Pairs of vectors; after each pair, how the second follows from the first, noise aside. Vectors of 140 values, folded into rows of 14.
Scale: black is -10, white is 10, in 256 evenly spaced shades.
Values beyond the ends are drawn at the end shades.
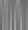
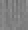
reversed, negated, shrunk.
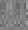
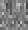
negated, scaled up.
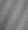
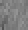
partly zeroed.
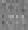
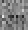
negated, scaled up.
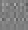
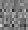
reversed, negated, scaled up.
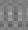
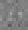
partly zeroed.
